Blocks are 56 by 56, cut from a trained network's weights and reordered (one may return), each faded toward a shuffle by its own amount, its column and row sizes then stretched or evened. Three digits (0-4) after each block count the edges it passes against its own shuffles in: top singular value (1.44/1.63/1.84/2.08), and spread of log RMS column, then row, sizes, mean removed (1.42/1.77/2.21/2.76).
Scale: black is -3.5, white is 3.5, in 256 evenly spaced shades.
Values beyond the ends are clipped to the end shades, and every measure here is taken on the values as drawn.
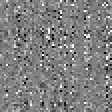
0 4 2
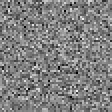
1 0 1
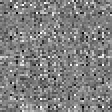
3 3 3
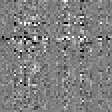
1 4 3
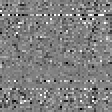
2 1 4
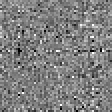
1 2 2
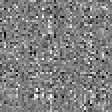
3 3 2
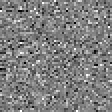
3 1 1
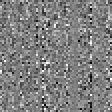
0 4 0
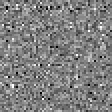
1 1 2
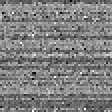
4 0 1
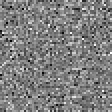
3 0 1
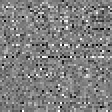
3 1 3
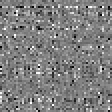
3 2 3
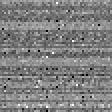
4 1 1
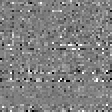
0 2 4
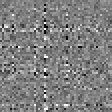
3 2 3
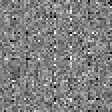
1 3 2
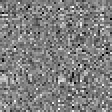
2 1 1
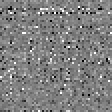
1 1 3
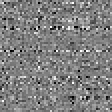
3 1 4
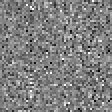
1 2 0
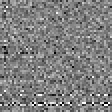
4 0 3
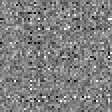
0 1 3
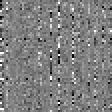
1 4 0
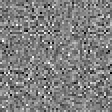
4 1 2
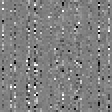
1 4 0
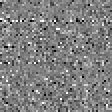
1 0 2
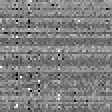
4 2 0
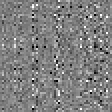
2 4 2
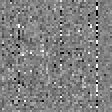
2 3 0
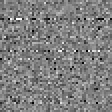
0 0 3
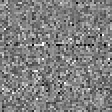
0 0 2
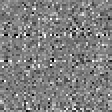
3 1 3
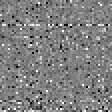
2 2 2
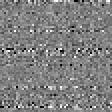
1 0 4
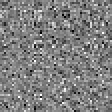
3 2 0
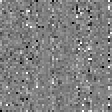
0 3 1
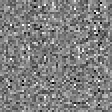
1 2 0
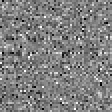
3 0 1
